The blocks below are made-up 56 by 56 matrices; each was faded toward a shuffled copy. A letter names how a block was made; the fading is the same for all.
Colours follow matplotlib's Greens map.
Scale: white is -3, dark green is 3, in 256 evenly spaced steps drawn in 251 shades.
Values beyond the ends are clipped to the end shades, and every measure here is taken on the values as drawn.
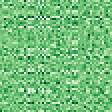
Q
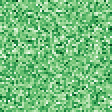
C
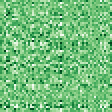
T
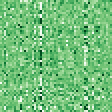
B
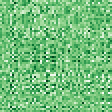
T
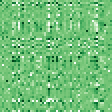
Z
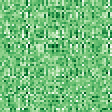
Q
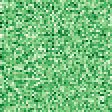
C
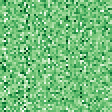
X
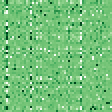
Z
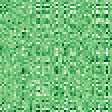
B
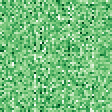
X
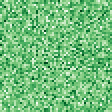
C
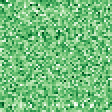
C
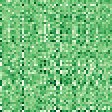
B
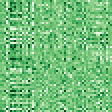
B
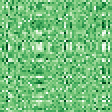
B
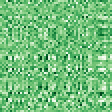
T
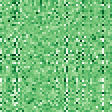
B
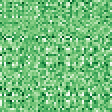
T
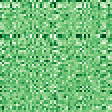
Q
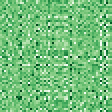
B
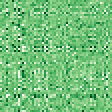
B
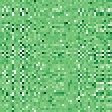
Z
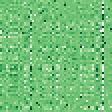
Z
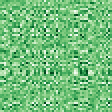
Q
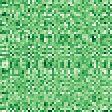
Q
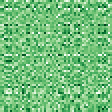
Q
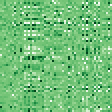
Z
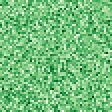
C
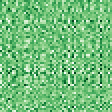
Q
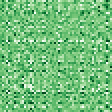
B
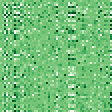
Z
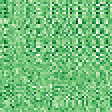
Q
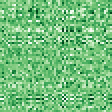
T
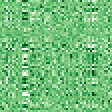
B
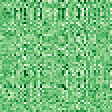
B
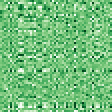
Q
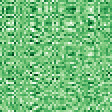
Q
